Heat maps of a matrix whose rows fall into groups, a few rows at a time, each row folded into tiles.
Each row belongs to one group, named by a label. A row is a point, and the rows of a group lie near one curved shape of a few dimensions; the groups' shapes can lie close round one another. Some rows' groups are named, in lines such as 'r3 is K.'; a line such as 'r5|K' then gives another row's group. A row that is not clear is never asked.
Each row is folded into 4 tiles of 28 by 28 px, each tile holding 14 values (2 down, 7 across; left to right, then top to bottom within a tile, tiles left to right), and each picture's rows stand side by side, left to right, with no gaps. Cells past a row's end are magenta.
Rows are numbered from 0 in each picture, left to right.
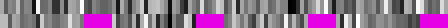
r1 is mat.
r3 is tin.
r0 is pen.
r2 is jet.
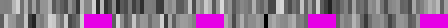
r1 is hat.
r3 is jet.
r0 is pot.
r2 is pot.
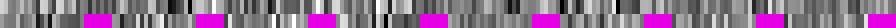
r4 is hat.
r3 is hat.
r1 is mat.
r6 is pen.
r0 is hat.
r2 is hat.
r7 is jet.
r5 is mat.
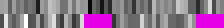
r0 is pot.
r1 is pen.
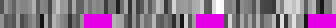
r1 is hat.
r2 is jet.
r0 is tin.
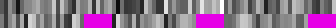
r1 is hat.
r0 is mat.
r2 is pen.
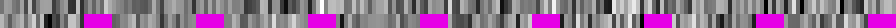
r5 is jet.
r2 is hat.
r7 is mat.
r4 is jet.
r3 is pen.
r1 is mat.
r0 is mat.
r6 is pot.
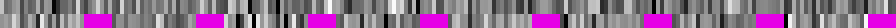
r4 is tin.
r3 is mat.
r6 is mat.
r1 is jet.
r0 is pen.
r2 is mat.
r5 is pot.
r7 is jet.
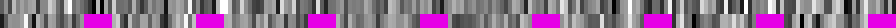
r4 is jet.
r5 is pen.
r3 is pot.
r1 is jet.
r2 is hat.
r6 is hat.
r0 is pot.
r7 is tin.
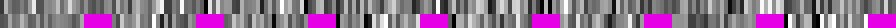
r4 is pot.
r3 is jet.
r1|pot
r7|jet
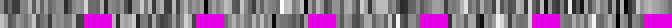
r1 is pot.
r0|pot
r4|pot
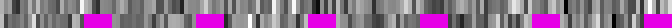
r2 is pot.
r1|hat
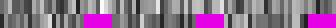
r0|mat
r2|pot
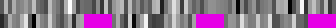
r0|pot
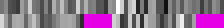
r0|pot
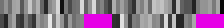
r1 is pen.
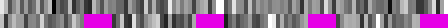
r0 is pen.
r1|mat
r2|jet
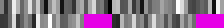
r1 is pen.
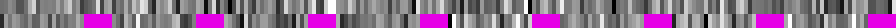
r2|hat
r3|jet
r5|pen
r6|pot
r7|pen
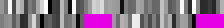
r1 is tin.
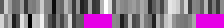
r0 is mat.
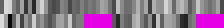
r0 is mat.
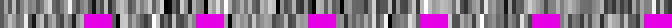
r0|pot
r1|pot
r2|pen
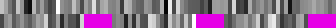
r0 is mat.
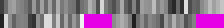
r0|jet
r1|hat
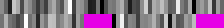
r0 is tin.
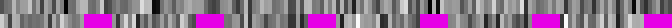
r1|pot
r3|pot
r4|hat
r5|tin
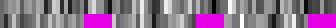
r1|pot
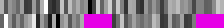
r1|mat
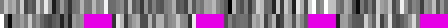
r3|pen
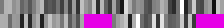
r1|tin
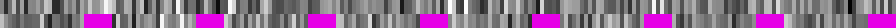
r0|hat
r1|tin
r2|mat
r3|pot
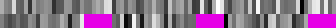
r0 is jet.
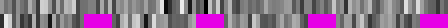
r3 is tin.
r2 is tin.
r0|hat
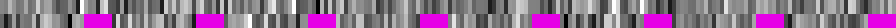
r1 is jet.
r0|jet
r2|pot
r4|pen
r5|tin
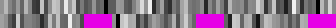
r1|pot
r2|pot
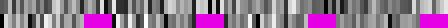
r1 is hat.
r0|jet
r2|pot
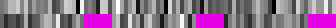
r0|jet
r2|hat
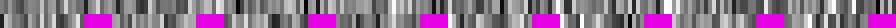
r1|hat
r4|jet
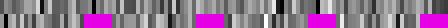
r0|pot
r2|pot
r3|pot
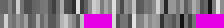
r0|jet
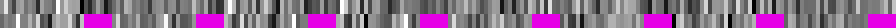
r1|pot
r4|pot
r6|pen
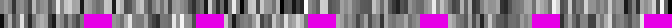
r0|mat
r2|mat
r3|hat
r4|hat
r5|jet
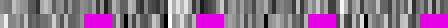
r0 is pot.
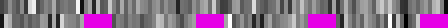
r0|pen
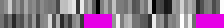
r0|jet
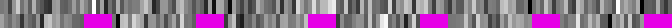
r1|pot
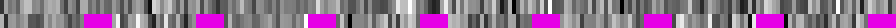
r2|jet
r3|jet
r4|pot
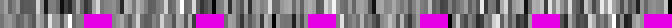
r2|hat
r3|pot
